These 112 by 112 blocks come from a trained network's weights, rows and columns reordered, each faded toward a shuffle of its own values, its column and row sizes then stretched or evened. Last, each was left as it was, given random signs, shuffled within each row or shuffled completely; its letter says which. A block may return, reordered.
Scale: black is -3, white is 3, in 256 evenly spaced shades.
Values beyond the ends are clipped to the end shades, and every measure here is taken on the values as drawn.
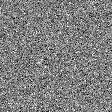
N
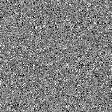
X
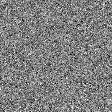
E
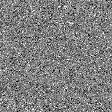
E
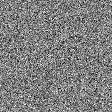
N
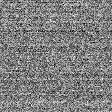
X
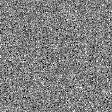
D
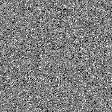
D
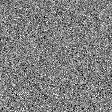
E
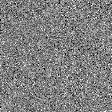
D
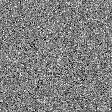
N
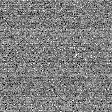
X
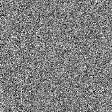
D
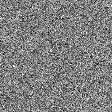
D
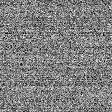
E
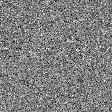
E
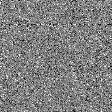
D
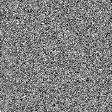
D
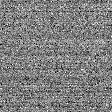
E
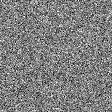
N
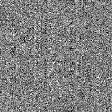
X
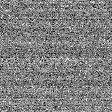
X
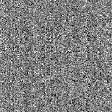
X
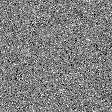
N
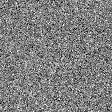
N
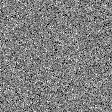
N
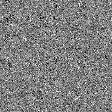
D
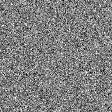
E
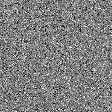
D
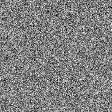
D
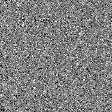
D
